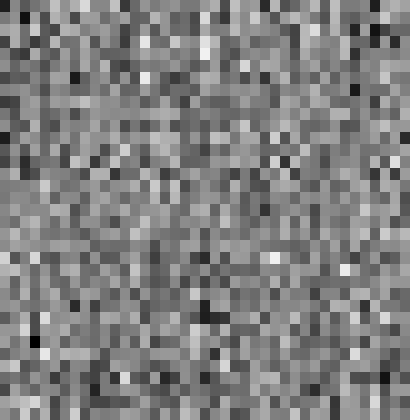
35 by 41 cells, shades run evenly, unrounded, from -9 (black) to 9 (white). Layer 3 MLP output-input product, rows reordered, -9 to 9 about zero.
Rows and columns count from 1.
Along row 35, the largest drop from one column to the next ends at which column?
9
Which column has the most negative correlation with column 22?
5
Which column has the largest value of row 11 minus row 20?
25
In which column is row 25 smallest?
32
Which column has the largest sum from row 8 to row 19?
16
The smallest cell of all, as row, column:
29, 4
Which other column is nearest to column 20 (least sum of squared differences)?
33
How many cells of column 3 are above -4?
31
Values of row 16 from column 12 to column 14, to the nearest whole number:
1 1 3
